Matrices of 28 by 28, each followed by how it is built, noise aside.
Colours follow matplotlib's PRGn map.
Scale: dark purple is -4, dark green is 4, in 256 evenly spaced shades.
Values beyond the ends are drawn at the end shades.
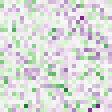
Toeplitz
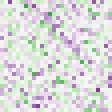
Toeplitz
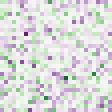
noise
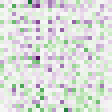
low rank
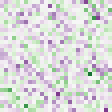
Toeplitz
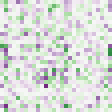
low rank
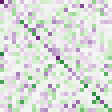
diagonal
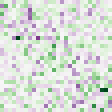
block diagonal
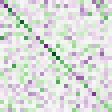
diagonal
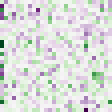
uneven columns
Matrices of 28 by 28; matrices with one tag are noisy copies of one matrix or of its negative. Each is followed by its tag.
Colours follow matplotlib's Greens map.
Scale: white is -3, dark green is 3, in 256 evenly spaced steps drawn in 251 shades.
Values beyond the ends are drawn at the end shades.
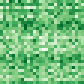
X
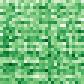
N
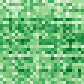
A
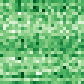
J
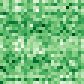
J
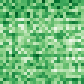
A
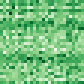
X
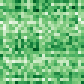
J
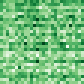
N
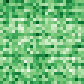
A
